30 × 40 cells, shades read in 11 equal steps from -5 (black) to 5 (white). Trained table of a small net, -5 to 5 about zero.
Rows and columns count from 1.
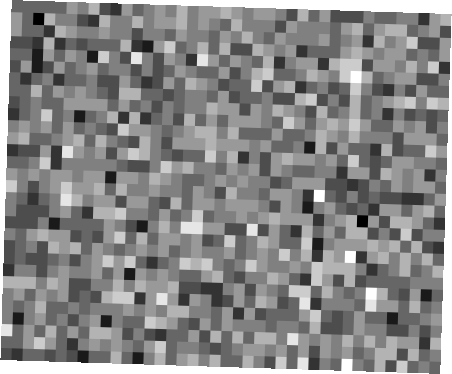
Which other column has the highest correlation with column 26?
32
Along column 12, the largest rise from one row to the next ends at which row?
5
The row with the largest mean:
28
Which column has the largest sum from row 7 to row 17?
6
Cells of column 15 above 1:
7
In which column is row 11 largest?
11
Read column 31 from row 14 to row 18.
-3 -2 -2 -1 1
